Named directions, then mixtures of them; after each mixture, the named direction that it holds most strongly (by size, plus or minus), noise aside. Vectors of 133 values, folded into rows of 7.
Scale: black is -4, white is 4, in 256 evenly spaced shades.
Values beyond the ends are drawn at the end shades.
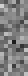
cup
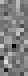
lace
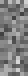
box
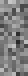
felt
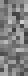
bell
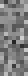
cup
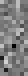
lace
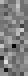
lace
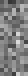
felt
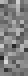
lace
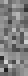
bell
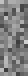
felt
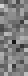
cup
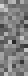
cup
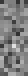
lace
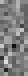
lace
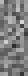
bell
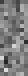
lace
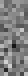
lace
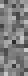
bell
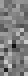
lace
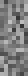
bell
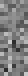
cup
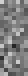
lace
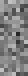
felt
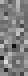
lace
